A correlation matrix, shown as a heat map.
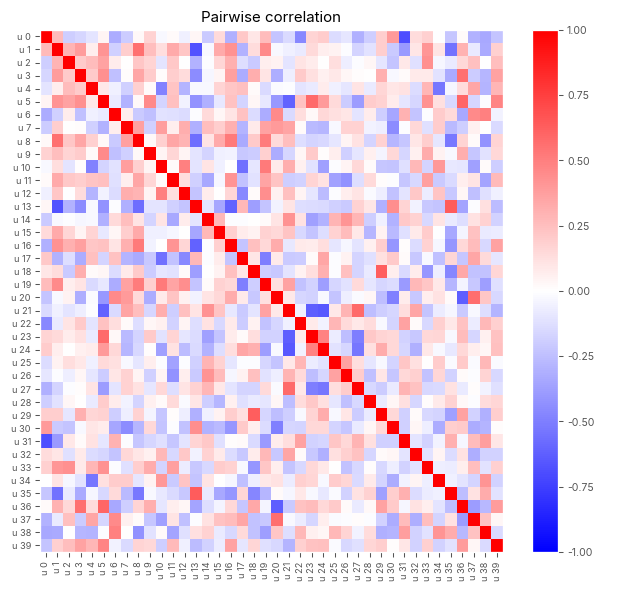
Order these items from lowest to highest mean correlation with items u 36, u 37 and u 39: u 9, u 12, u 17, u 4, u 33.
u 12, u 17, u 9, u 33, u 4
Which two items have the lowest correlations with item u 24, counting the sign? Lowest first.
u 21, u 27
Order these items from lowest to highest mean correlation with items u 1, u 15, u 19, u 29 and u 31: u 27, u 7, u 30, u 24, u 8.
u 30, u 24, u 27, u 7, u 8
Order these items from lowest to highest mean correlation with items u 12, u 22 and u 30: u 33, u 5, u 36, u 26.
u 33, u 26, u 5, u 36
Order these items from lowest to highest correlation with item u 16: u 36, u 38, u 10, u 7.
u 38, u 10, u 36, u 7
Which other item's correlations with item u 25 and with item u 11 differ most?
u 26
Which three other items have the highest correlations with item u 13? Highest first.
u 35, u 30, u 17
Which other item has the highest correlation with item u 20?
u 37
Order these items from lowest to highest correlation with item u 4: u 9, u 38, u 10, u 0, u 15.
u 10, u 38, u 0, u 9, u 15
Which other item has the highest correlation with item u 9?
u 5
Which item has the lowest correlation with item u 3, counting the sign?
u 13
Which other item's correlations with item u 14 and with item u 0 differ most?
u 31
